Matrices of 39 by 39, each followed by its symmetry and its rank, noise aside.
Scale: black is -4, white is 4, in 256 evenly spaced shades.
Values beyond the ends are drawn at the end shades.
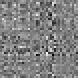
no symmetry, rank four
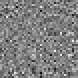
antisymmetric, rank six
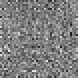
antisymmetric, rank six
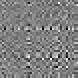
no symmetry, rank three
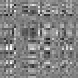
no symmetry, rank three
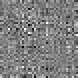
antisymmetric, rank four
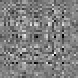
symmetric, rank three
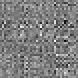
no symmetry, rank four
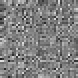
antisymmetric, rank four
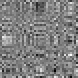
antisymmetric, rank four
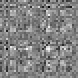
symmetric, rank three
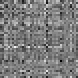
no symmetry, rank three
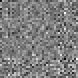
no symmetry, rank six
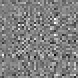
no symmetry, rank six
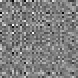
no symmetry, rank three
